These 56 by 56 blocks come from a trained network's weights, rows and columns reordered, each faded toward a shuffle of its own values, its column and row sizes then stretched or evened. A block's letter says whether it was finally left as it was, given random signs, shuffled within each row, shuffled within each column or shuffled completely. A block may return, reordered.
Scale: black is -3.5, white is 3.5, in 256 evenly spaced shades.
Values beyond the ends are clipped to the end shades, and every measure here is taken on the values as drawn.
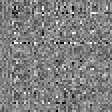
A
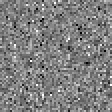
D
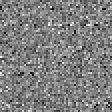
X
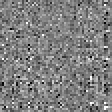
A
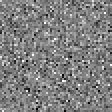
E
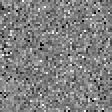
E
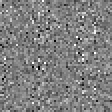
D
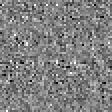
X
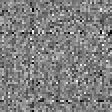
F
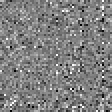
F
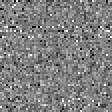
X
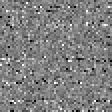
X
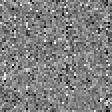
D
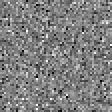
D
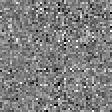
F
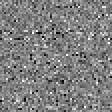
X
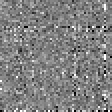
F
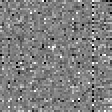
A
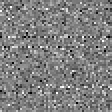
X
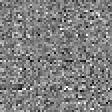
A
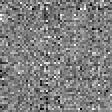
A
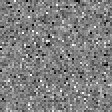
E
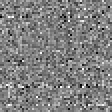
F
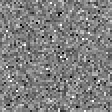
E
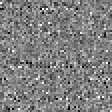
X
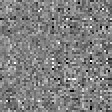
A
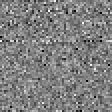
X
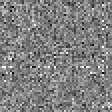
F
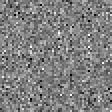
D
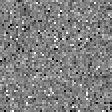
E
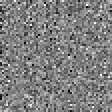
D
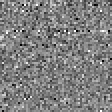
X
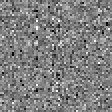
D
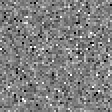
E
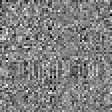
A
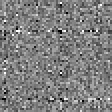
F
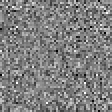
A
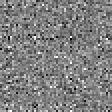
F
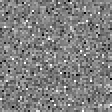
E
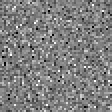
E
